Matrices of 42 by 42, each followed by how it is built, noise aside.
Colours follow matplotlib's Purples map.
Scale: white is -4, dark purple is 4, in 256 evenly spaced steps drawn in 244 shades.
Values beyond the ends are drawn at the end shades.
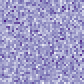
noise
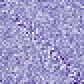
banded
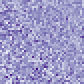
lower triangular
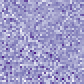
lower triangular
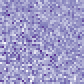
lower triangular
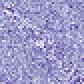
banded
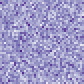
noise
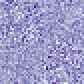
block diagonal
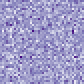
low rank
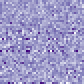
uneven rows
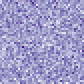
noise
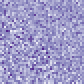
lower triangular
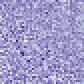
lower triangular
